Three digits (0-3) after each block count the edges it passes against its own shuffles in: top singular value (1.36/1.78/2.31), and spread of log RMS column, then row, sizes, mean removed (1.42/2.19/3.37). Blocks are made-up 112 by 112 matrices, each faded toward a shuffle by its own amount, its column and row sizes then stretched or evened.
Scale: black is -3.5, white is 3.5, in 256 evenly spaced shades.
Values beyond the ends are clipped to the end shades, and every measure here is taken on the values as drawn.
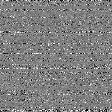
2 0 3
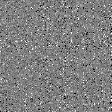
0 2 1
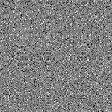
3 0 0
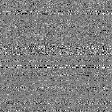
2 1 3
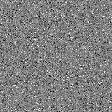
2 0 1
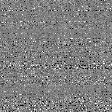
0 1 3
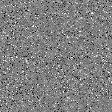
1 1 1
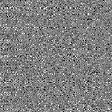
3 1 2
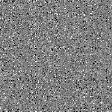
1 2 1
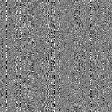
3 3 0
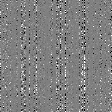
3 3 0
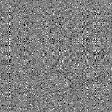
3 2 1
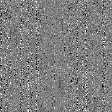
0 3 0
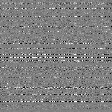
3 0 3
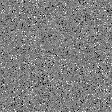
0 1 0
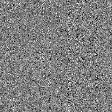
1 2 0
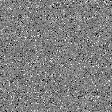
1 0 1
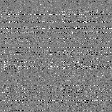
1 1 3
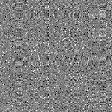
3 1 0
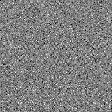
2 0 0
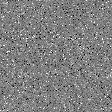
0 0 1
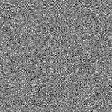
3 0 1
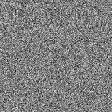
2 0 0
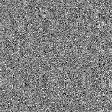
2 1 0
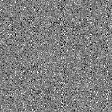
2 2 1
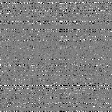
3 1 3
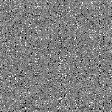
2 2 0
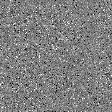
0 1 1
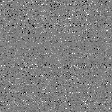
1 1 2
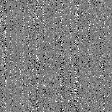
0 3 0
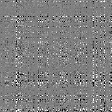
3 3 3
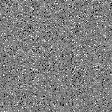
2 1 1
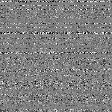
1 1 3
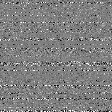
2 0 3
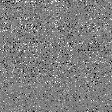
1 1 2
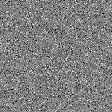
2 0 0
